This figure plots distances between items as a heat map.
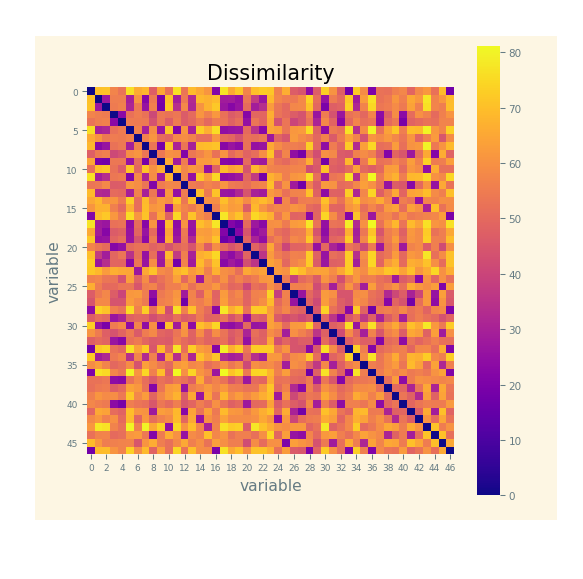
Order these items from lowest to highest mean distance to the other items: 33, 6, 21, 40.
40, 21, 6, 33
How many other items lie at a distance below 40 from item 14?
3
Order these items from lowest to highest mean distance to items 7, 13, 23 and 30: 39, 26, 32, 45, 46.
32, 45, 26, 39, 46
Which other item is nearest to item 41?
27
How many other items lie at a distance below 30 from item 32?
6
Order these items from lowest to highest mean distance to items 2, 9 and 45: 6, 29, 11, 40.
11, 29, 6, 40
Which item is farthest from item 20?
23
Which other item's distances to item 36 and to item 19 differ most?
17
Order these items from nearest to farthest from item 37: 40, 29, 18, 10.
40, 29, 18, 10
